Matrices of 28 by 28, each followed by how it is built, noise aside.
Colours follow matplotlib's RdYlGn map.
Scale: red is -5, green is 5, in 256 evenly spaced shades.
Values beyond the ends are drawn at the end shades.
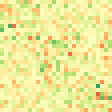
block diagonal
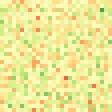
blocks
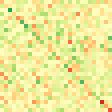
diagonal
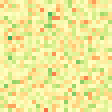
repeating rows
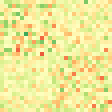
block diagonal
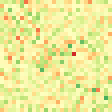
block diagonal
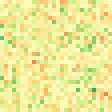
blocks
